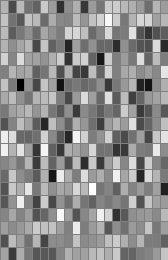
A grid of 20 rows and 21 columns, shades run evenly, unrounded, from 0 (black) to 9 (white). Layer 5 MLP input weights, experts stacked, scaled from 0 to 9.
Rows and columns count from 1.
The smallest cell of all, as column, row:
3, 7
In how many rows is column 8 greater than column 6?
7
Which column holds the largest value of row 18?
10
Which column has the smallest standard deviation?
4
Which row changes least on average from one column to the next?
20
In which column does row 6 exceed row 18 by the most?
14
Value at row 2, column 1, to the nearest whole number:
7
